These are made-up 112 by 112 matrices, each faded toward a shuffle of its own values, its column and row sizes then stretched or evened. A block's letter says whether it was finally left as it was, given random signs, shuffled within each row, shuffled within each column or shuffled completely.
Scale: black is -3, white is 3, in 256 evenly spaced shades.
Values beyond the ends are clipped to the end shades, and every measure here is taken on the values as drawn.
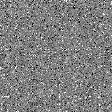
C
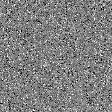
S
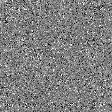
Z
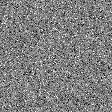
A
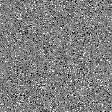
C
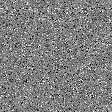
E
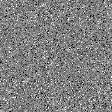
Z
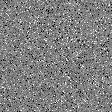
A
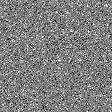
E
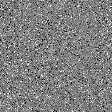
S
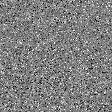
E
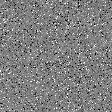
S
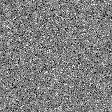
A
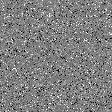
E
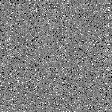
C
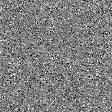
C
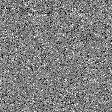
E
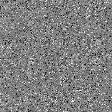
C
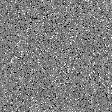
S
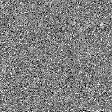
C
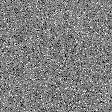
A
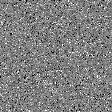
E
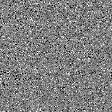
C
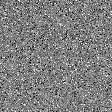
E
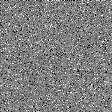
E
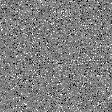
C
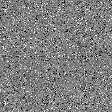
Z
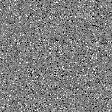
C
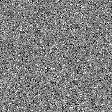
E
